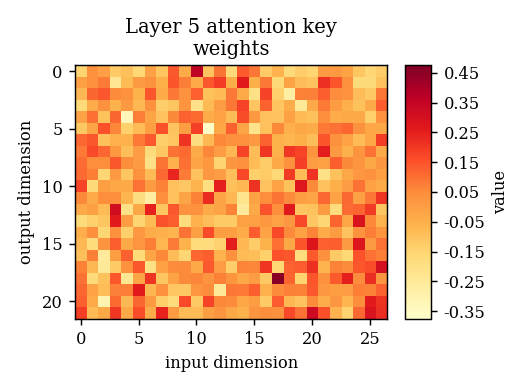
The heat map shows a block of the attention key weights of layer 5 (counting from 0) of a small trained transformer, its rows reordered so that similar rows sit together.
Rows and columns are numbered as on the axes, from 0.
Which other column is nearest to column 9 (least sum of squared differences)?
1
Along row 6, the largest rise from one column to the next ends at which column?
9
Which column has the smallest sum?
4
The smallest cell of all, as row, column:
5, 11
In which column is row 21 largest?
20
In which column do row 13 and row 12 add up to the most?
3
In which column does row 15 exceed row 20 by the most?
2
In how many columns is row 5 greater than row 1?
12
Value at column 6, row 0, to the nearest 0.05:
0
